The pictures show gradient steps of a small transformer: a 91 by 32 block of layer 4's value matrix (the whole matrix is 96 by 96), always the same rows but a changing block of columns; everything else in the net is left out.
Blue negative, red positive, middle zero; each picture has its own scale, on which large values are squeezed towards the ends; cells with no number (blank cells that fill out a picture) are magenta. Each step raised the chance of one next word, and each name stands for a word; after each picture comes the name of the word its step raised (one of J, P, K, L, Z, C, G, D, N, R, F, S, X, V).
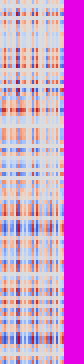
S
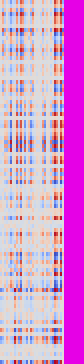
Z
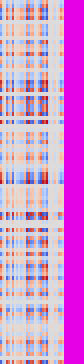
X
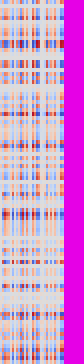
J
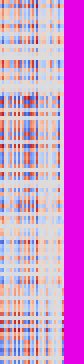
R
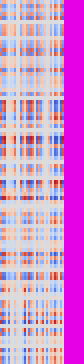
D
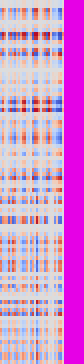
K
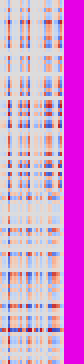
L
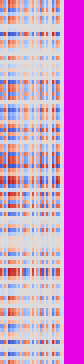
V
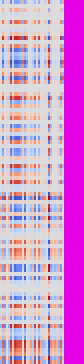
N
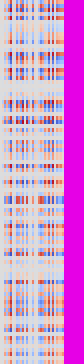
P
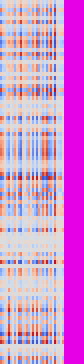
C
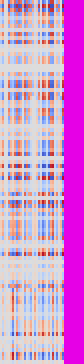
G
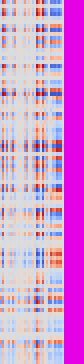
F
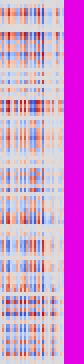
K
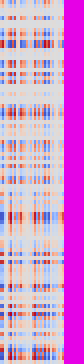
J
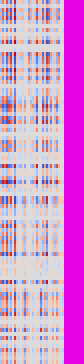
P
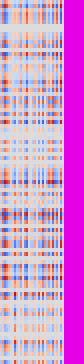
X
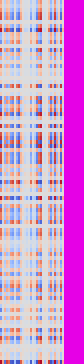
Z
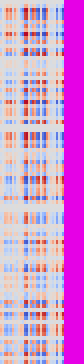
K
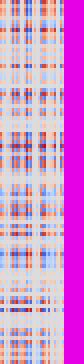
F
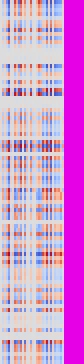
F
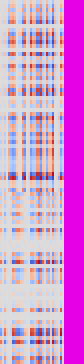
C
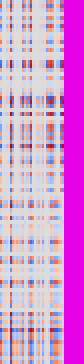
R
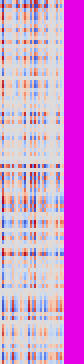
G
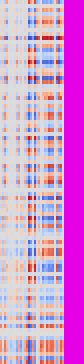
N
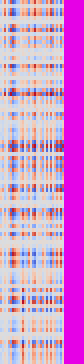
F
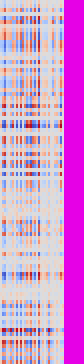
L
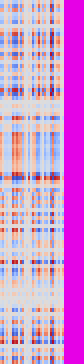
C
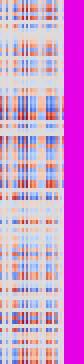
D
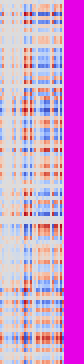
S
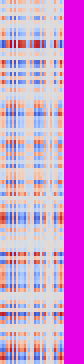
J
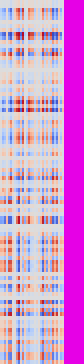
K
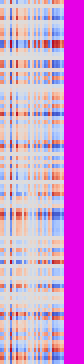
J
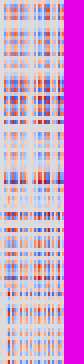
X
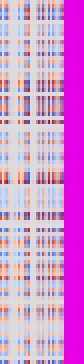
X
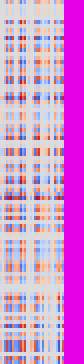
N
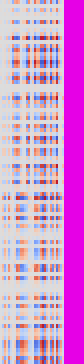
N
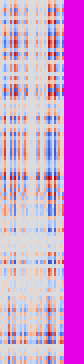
C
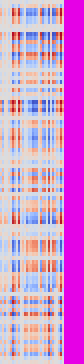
K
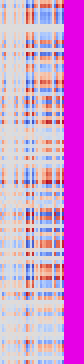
X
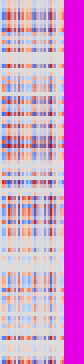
Z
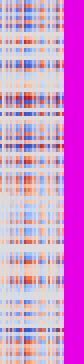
R
